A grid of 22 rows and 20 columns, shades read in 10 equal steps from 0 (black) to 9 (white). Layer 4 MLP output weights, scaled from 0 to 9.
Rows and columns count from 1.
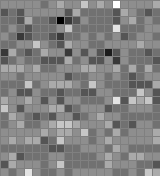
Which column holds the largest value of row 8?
9
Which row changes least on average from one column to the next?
19
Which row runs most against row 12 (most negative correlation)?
11
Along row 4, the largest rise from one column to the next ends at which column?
15
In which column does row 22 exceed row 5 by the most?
4
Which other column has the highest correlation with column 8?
7
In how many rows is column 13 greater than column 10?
9
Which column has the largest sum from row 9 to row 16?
2
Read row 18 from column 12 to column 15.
4 5 6 5
